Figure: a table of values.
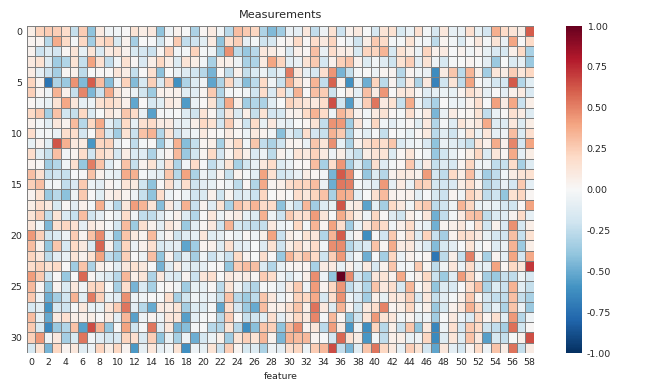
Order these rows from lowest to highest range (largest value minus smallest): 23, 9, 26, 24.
9, 26, 23, 24
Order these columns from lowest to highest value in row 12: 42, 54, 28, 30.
28, 42, 30, 54
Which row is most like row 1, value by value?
12
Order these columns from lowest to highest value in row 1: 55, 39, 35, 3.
55, 39, 35, 3
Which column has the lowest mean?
47
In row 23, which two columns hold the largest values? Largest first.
58, 54
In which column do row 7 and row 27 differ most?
35
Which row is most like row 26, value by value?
13
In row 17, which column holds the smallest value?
39
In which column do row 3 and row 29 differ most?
37
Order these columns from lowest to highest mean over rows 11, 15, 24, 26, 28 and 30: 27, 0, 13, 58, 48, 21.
48, 13, 21, 58, 27, 0
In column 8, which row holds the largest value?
21
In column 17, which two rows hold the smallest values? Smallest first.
5, 29
